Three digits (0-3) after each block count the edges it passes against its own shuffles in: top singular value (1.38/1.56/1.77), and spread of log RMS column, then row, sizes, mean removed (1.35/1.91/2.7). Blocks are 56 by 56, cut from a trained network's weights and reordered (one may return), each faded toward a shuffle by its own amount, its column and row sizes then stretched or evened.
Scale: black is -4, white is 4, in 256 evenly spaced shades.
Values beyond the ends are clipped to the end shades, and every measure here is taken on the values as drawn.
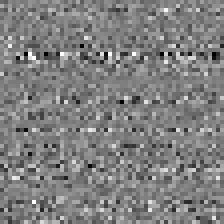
1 0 3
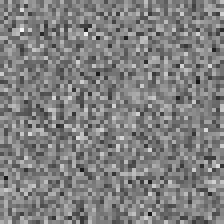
1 0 1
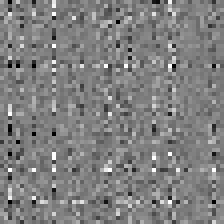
3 3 2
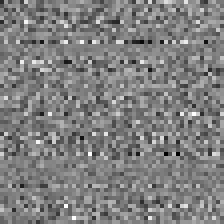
1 0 3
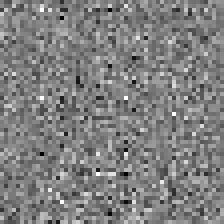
1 2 1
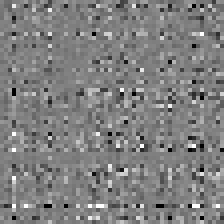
1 3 3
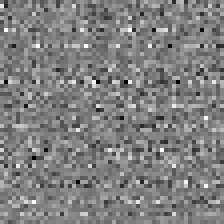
0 0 3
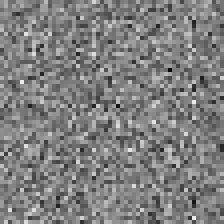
2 1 0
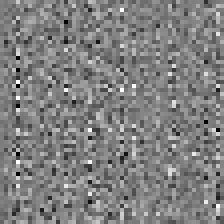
2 3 0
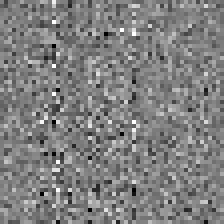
0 2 1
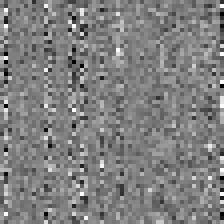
2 3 0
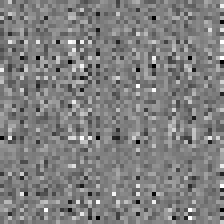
1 3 2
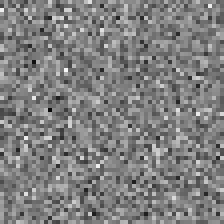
0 1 1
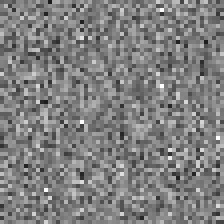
1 2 0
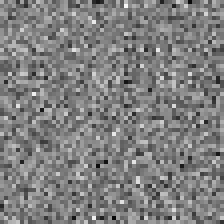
1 0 1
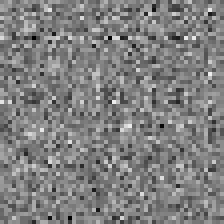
3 2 1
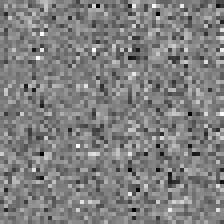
0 2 2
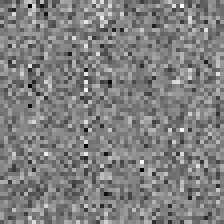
1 2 1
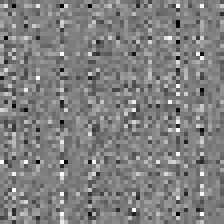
1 3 2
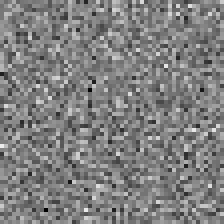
0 0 0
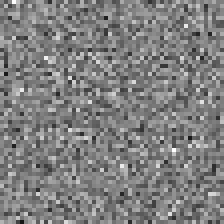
0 0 1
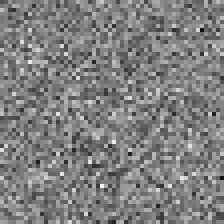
0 0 1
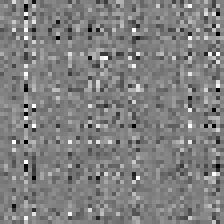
2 3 2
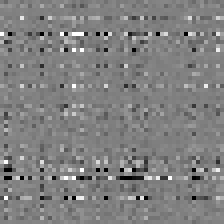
3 2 3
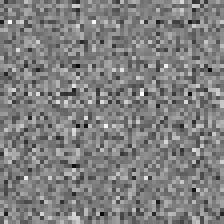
2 1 2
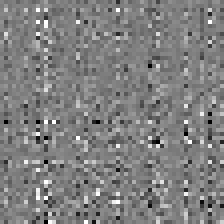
1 3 2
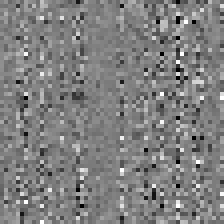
0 3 1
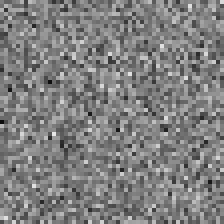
1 0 0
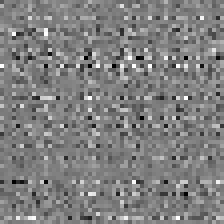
0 2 3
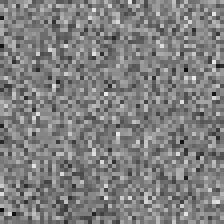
0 1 0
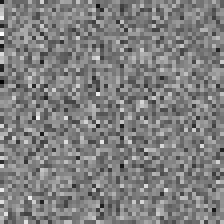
2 2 0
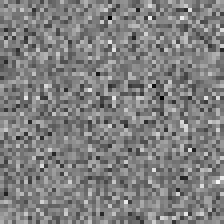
0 1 1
